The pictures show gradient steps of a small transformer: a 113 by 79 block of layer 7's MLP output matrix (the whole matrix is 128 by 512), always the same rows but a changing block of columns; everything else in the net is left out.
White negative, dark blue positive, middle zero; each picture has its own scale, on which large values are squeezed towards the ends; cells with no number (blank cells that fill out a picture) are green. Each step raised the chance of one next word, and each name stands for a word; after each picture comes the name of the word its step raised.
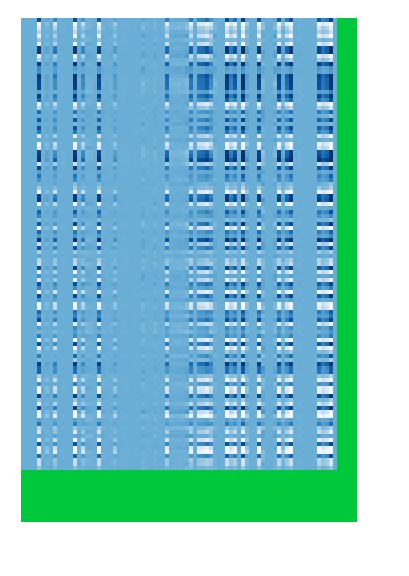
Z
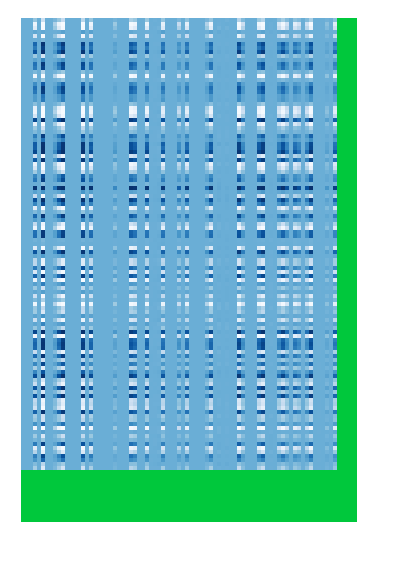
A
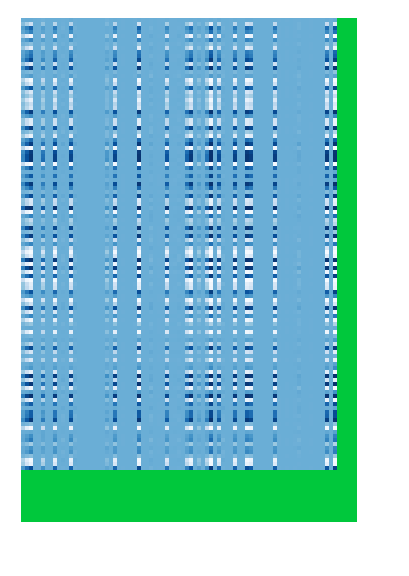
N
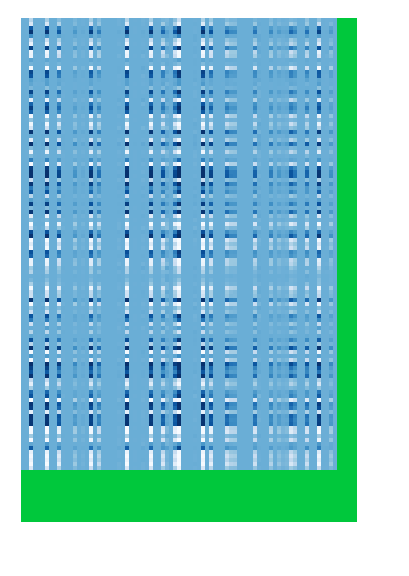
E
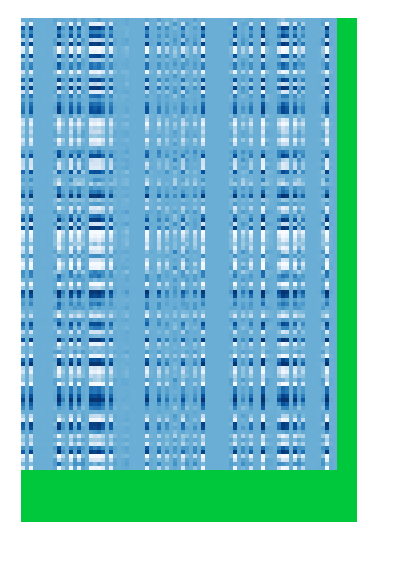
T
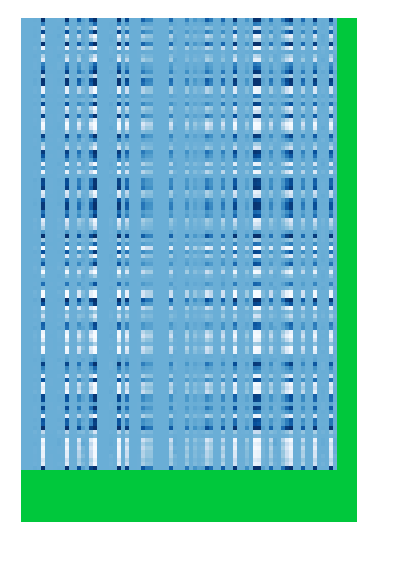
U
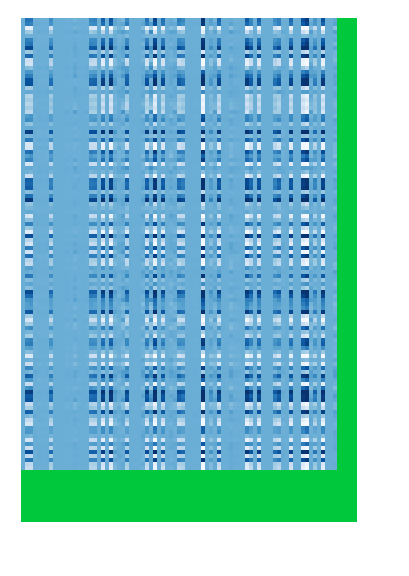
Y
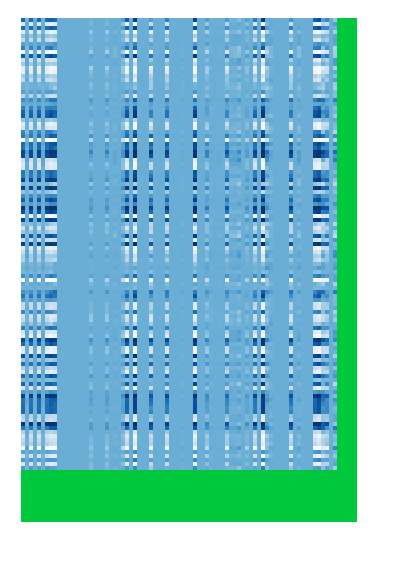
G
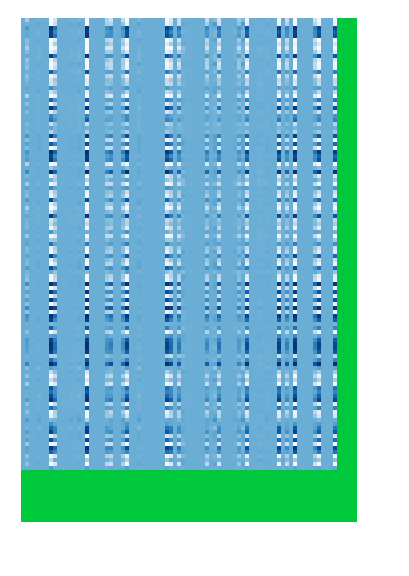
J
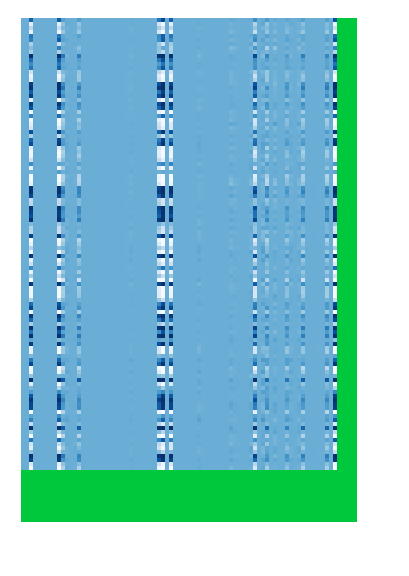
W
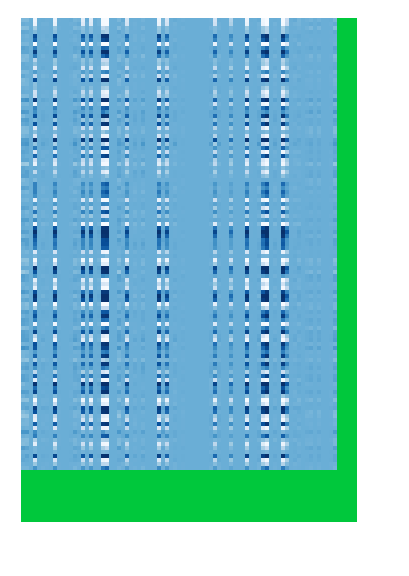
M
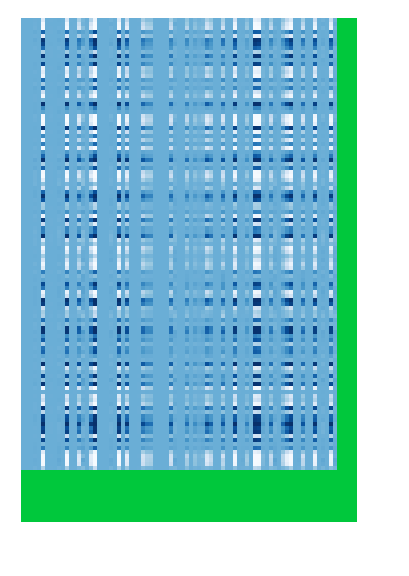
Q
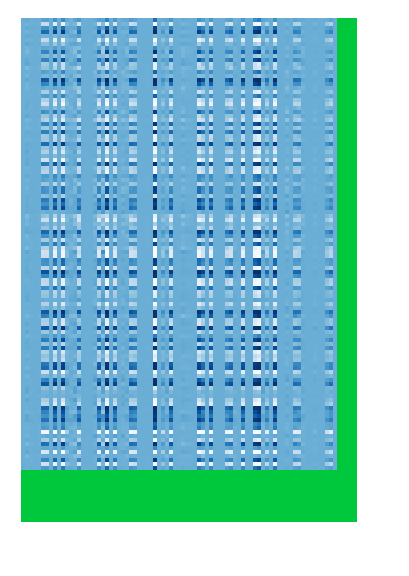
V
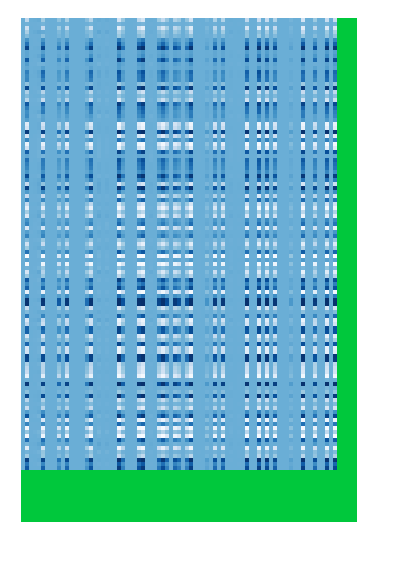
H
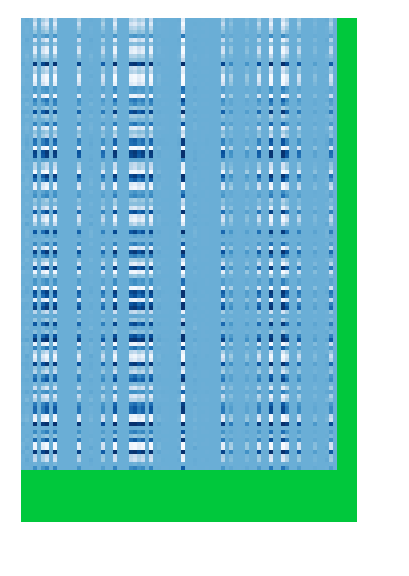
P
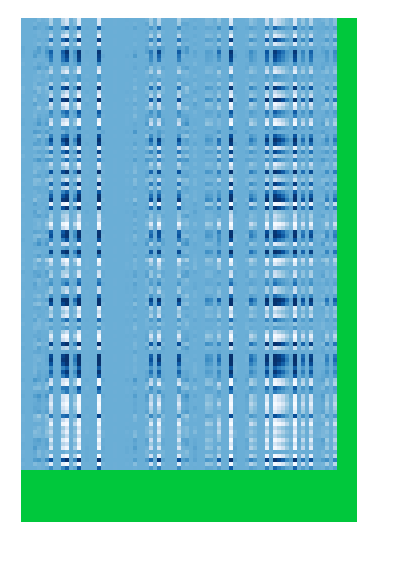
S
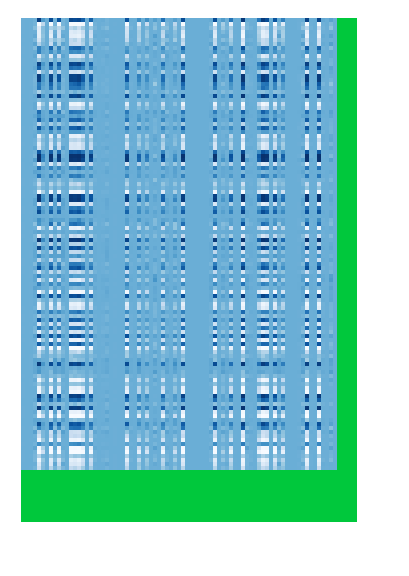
Z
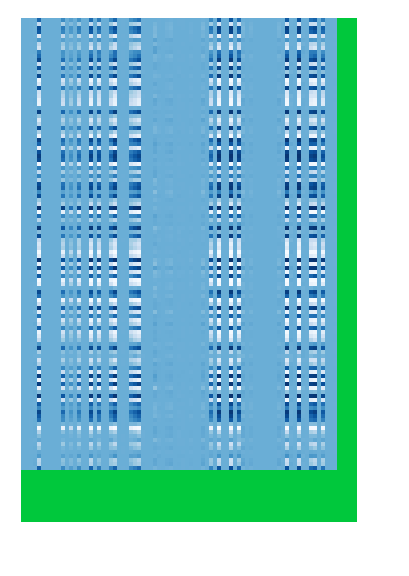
N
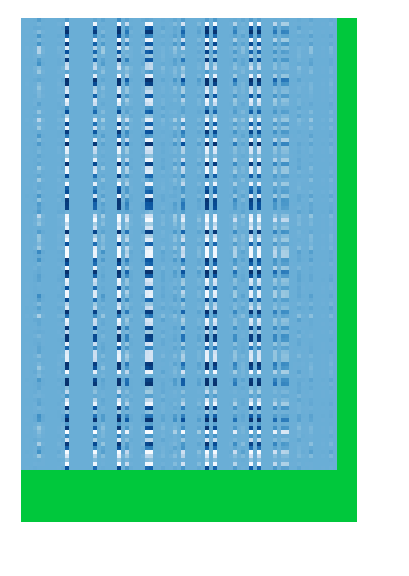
V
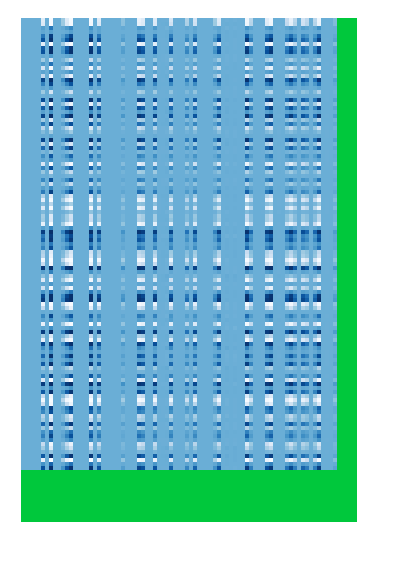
M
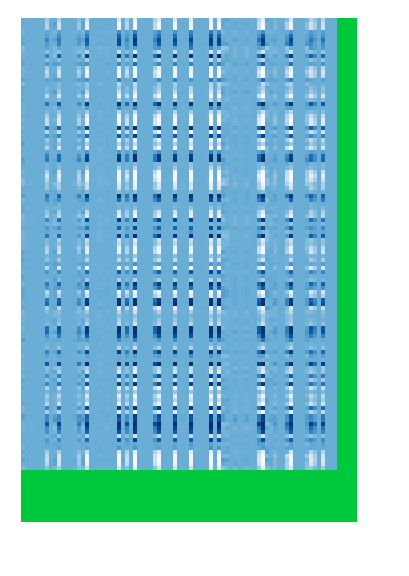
Q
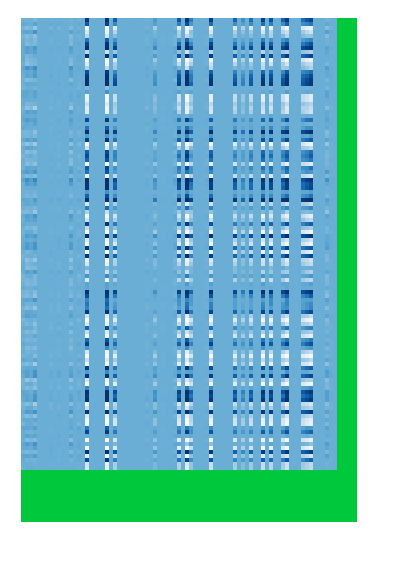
Y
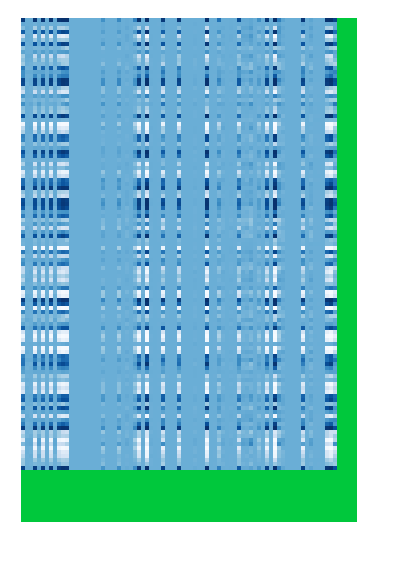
U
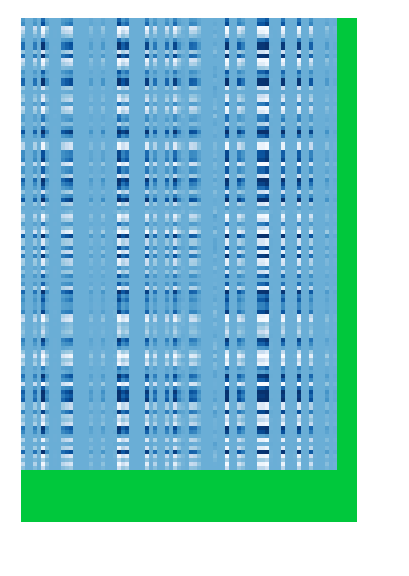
Y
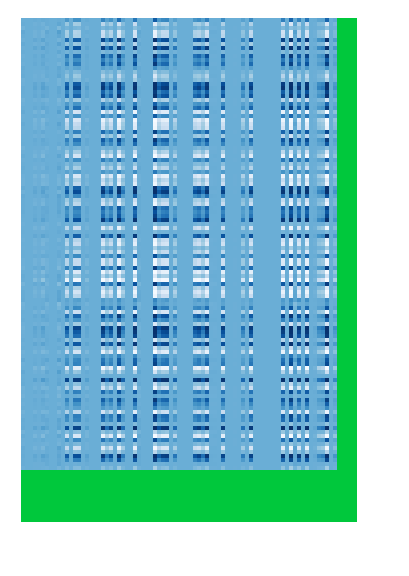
W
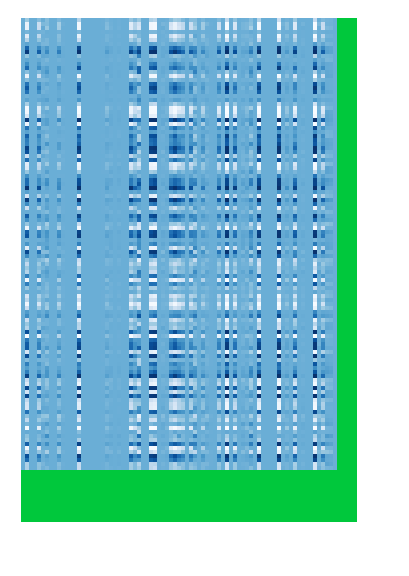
A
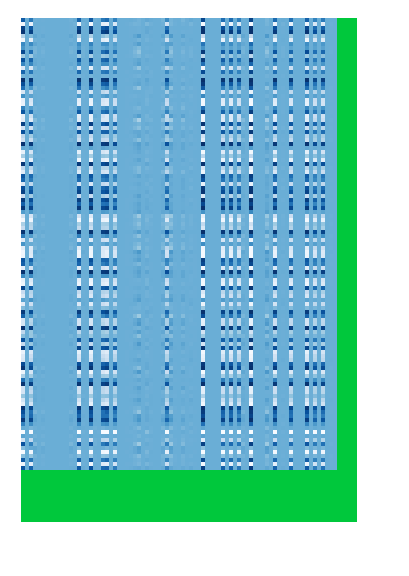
V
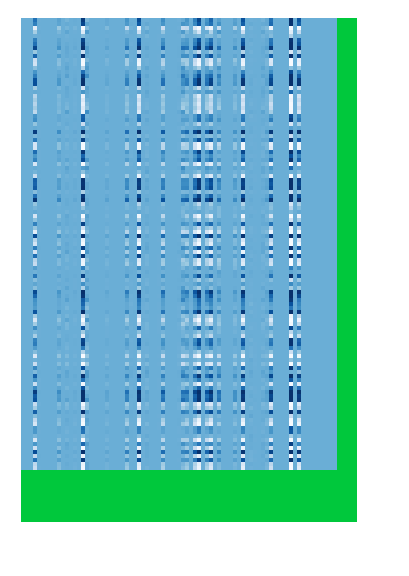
Y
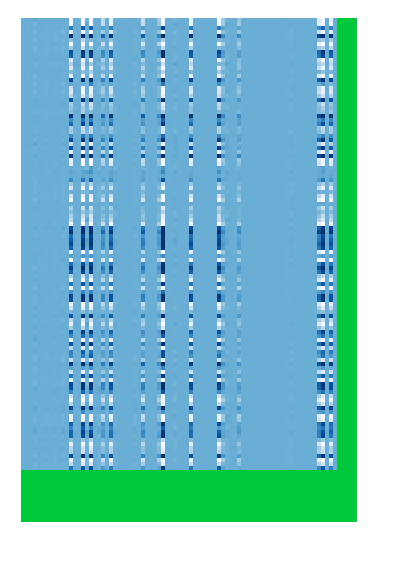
M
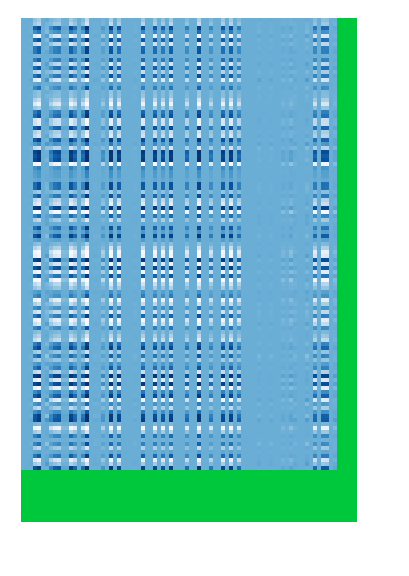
N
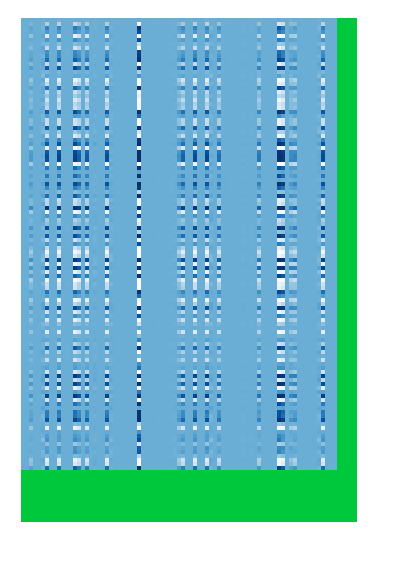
N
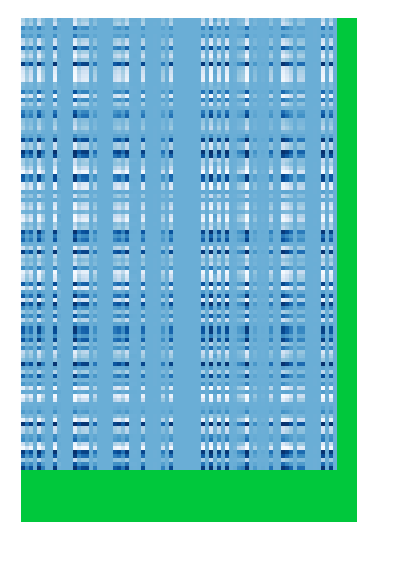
P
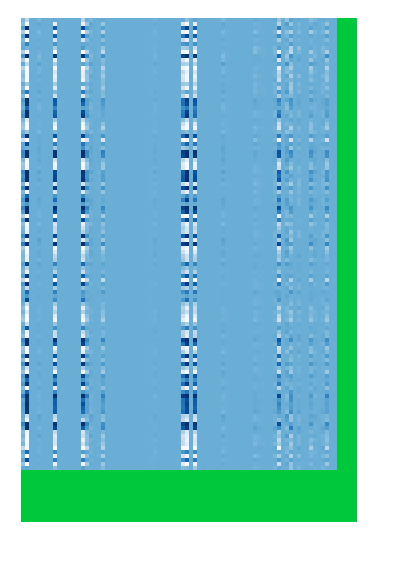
G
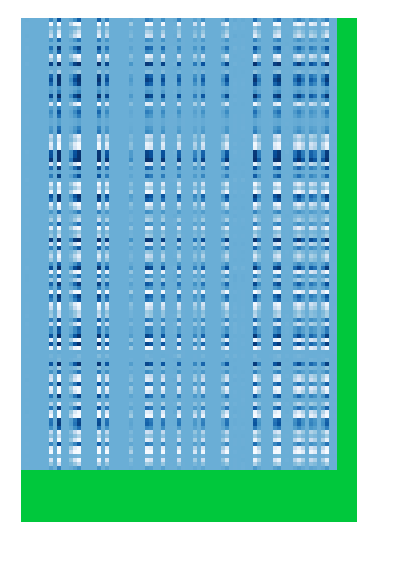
Z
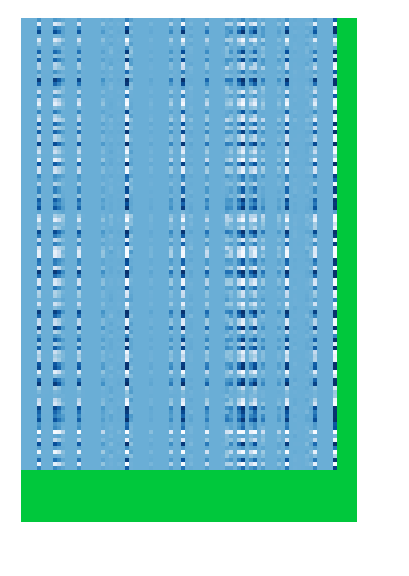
V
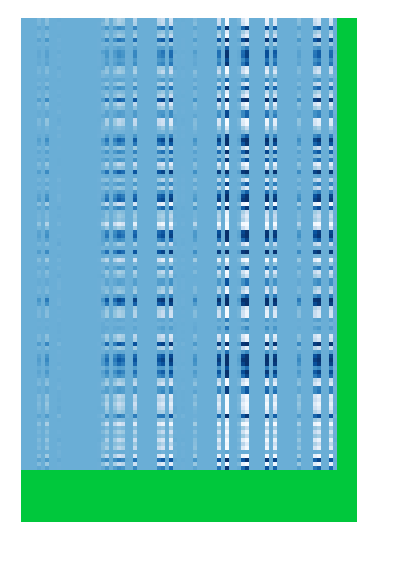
S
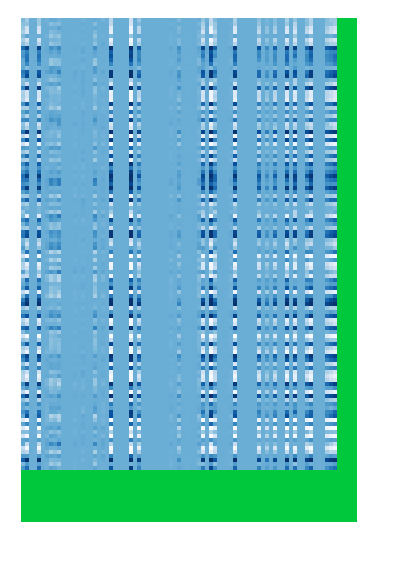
H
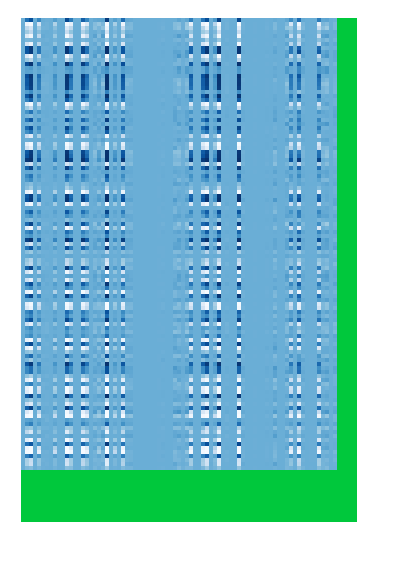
Z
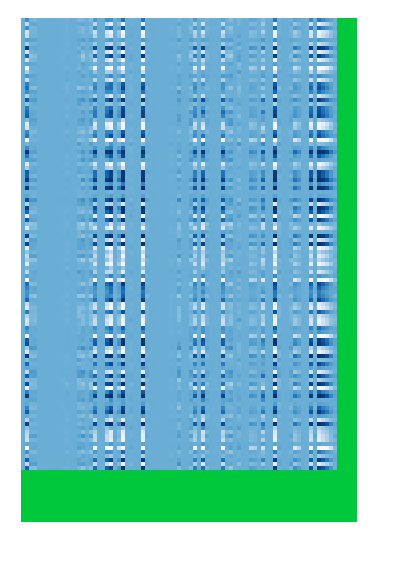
G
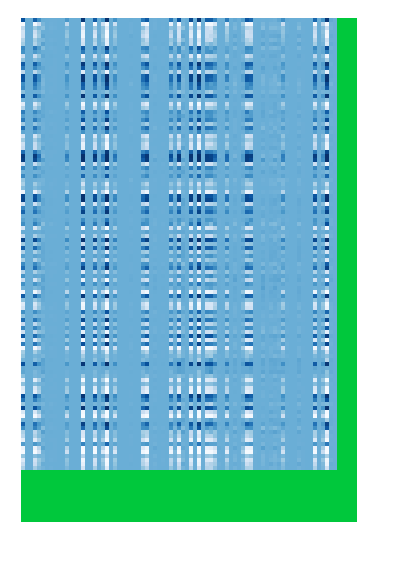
Z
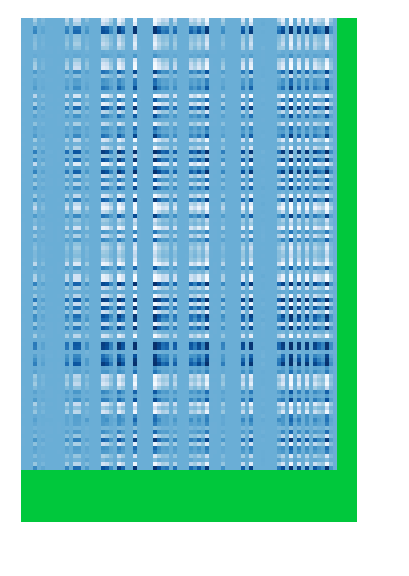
J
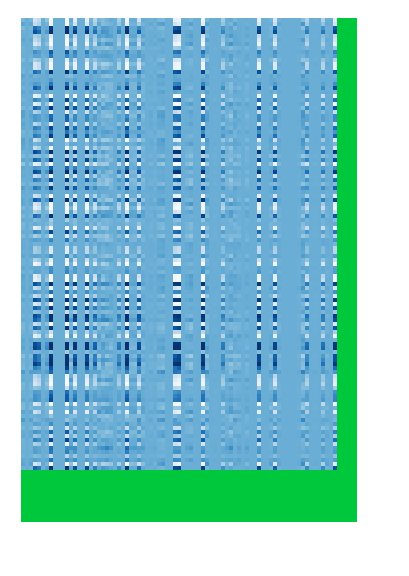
J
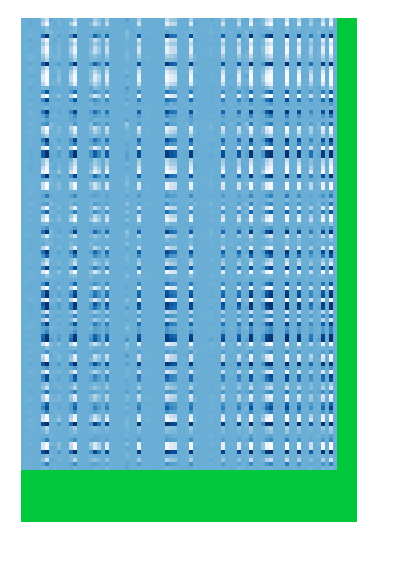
P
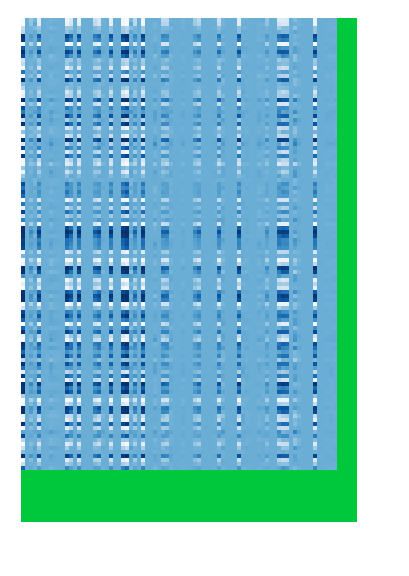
M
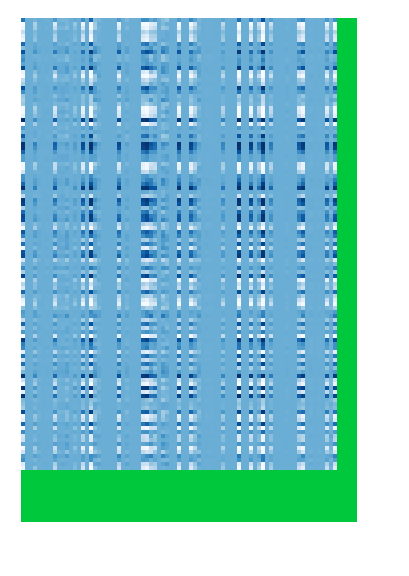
A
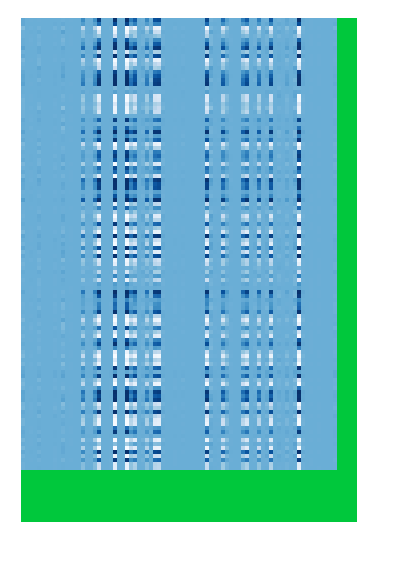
Y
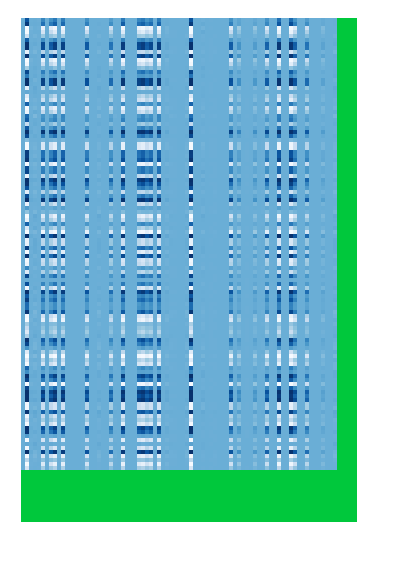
Y
